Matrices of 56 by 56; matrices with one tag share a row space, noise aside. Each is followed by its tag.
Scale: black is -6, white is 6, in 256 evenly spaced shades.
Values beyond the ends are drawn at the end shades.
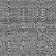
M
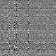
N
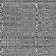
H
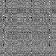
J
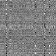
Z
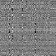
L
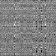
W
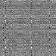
J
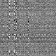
N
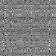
J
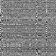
H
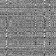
Z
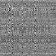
L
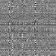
L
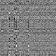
N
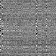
H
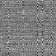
M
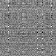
M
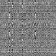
L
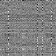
M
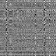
Z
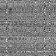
Z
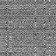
Z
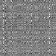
J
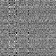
N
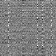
M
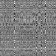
W
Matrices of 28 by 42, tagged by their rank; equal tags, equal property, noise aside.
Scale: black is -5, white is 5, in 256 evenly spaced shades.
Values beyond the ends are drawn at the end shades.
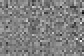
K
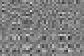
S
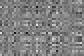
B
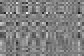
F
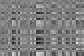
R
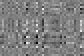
F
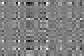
F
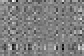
B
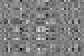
B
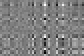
R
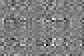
B
